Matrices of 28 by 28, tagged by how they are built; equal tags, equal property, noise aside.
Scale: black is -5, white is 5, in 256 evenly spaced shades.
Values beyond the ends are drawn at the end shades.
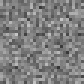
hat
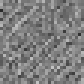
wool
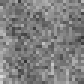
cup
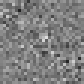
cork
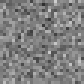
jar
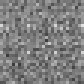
hat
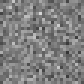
jar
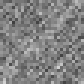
wool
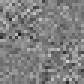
cork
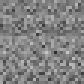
hat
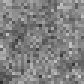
cup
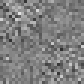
cork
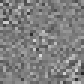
cork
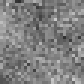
cup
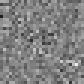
cork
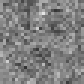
cup
